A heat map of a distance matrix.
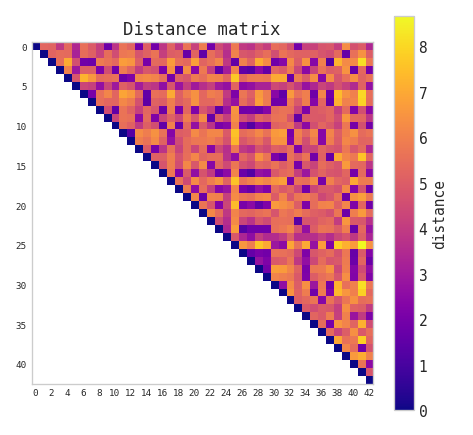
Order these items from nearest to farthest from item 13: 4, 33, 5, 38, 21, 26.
33, 5, 26, 38, 21, 4
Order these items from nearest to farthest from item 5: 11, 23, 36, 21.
23, 21, 36, 11
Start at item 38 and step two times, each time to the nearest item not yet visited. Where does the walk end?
34
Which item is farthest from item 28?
25
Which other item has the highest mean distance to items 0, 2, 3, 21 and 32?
41
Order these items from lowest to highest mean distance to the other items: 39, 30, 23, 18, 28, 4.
18, 23, 28, 30, 4, 39
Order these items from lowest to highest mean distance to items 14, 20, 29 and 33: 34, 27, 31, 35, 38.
27, 34, 35, 31, 38
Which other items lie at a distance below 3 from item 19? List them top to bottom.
1, 21, 39
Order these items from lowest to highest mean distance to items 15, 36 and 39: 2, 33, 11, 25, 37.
33, 11, 37, 2, 25
